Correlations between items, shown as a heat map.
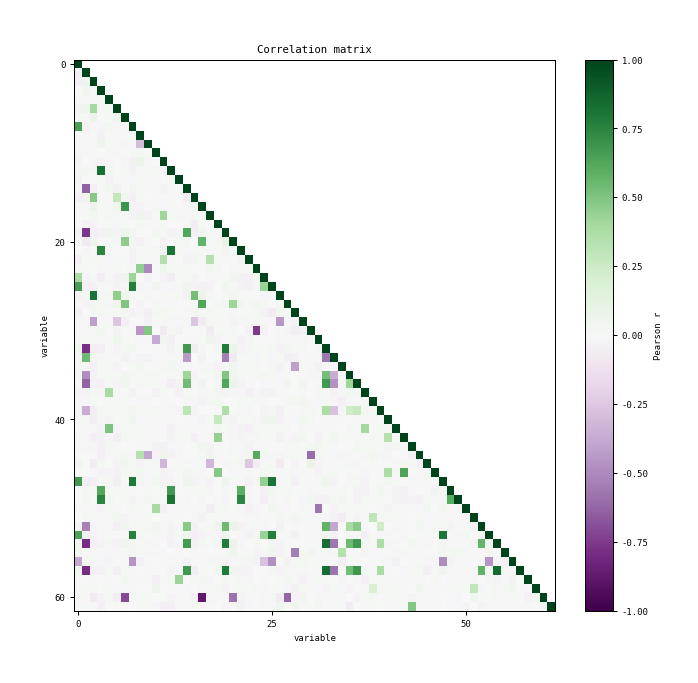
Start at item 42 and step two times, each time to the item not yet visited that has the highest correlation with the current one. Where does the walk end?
18
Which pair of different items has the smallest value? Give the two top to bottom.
16, 60
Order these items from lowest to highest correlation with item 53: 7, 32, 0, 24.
32, 24, 0, 7
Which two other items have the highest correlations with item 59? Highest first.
51, 38
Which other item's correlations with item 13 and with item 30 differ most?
23
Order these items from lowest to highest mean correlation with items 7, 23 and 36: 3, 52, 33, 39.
33, 3, 39, 52
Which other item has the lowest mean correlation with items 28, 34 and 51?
55
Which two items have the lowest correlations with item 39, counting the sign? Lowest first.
1, 33
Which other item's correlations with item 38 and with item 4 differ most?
41
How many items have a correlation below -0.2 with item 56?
6
